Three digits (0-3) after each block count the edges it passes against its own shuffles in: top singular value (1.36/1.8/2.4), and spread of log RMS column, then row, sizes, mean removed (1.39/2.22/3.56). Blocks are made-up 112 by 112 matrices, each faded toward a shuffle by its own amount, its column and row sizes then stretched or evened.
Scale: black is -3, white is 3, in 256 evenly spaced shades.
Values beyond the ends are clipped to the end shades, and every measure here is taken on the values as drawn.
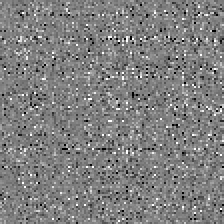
0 2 2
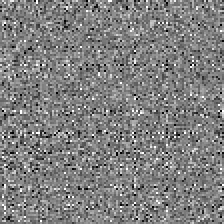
2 2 2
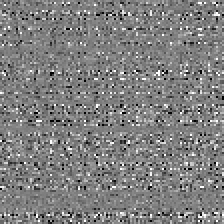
1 2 3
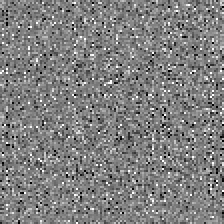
0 2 1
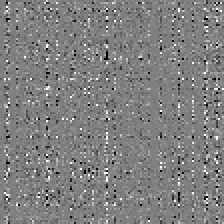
1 3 2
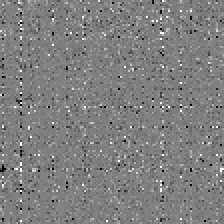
1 2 2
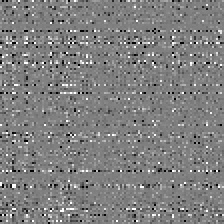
3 2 3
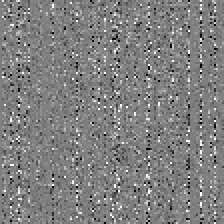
1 3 0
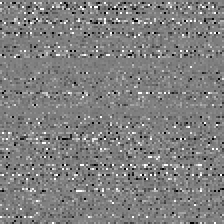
0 0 3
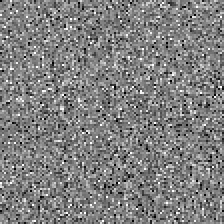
1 0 0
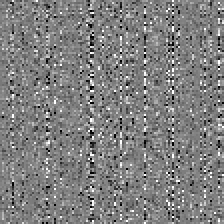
3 3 0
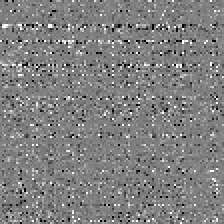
2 2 3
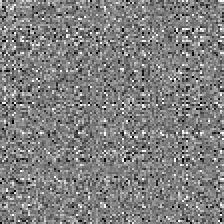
3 2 2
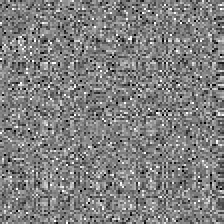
3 0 1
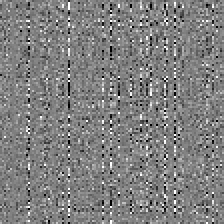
3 3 1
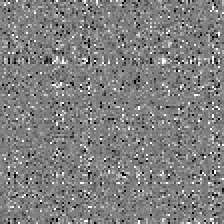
2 2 2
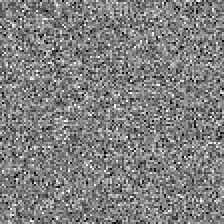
2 0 0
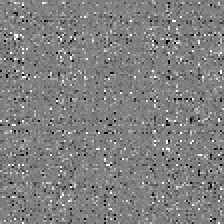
0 2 2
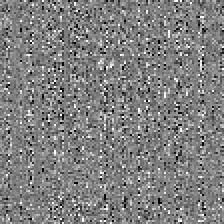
0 3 1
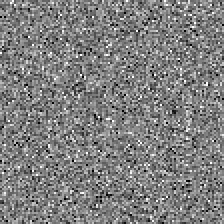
1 0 0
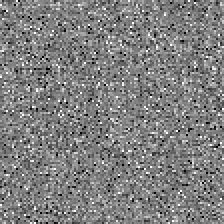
1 0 0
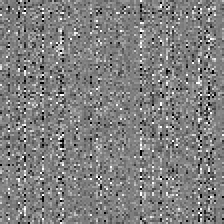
2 3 1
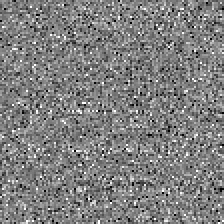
2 0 1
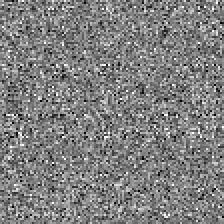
1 1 2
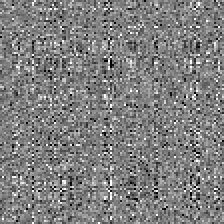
3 2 1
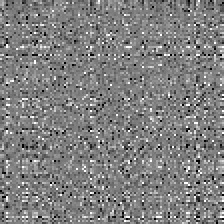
3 2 2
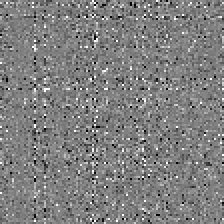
2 2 2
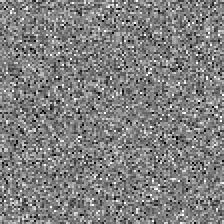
2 0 0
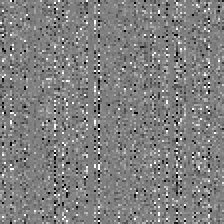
2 3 0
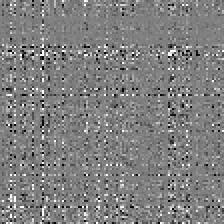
1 3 3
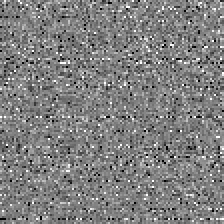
2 0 2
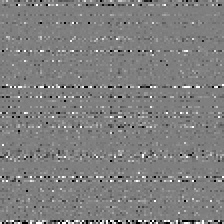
3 1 3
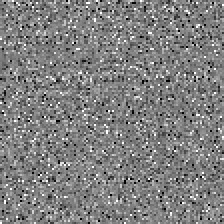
1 0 1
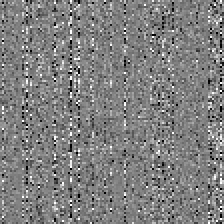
2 3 0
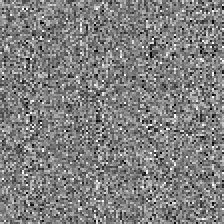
1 2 0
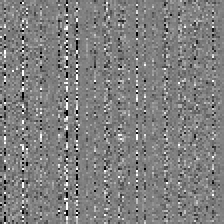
2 3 0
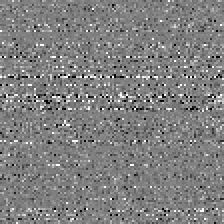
2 0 3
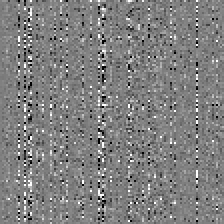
1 3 1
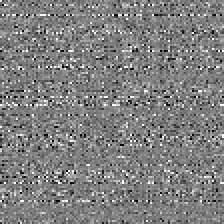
1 1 3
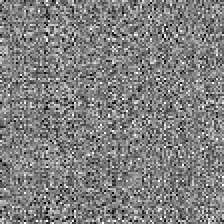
3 2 1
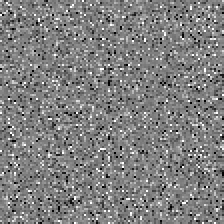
0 1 1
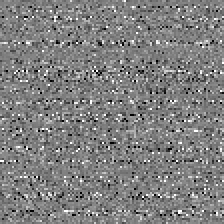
0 0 3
